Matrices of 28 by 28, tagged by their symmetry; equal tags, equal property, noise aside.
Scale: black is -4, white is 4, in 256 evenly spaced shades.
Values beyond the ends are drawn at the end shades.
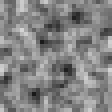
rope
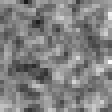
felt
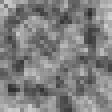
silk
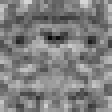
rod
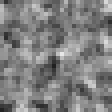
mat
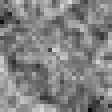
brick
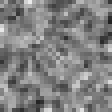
silk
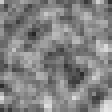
silk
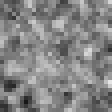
brick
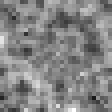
brick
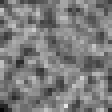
brick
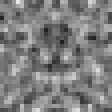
rod
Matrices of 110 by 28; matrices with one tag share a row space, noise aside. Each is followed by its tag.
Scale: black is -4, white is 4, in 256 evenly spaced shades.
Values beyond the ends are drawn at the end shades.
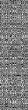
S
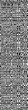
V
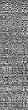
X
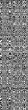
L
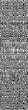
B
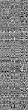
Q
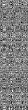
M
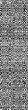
L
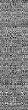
S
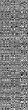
Q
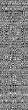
S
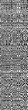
V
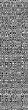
S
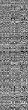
Q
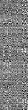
X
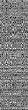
S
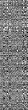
X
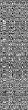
M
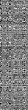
L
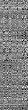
X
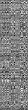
Q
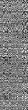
X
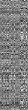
Q
